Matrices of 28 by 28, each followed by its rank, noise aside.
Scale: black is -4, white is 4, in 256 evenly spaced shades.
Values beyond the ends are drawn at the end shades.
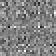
four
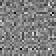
four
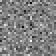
five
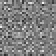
four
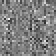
six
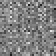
six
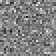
seven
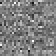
four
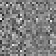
four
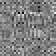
four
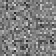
seven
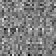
five
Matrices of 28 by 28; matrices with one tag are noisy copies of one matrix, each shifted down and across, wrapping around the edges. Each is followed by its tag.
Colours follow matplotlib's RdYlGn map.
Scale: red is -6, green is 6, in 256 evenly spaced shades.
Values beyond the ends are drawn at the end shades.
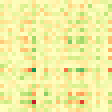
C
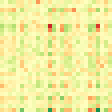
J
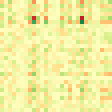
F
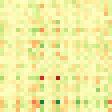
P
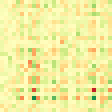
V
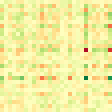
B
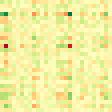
C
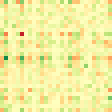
P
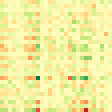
C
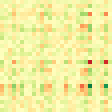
P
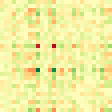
P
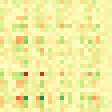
P
